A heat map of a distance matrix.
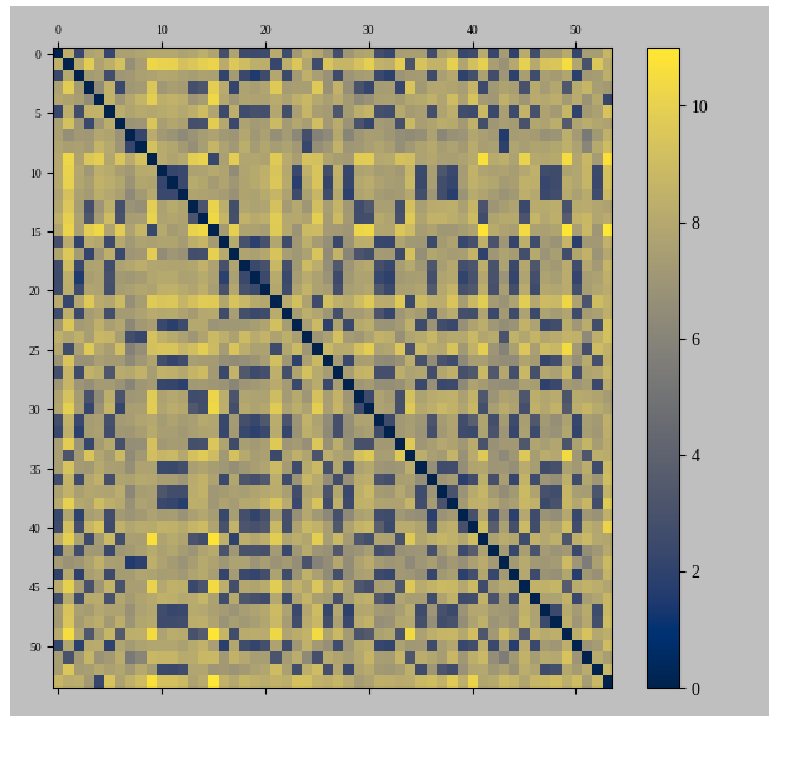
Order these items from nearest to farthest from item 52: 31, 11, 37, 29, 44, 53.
11, 37, 44, 31, 29, 53
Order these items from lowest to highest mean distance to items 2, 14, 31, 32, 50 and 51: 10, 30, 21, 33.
33, 30, 21, 10
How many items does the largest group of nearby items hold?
18
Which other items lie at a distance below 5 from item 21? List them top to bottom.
1, 25, 34, 51
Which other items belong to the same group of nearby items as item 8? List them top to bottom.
7, 24, 43
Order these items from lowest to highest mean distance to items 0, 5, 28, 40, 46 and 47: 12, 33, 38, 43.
12, 38, 43, 33
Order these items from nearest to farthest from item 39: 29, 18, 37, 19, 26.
19, 18, 26, 37, 29
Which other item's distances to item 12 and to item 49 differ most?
38
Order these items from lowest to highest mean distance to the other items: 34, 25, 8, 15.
8, 34, 25, 15
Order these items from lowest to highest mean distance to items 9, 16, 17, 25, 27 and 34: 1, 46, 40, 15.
46, 40, 1, 15
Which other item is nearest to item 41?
17
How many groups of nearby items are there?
7
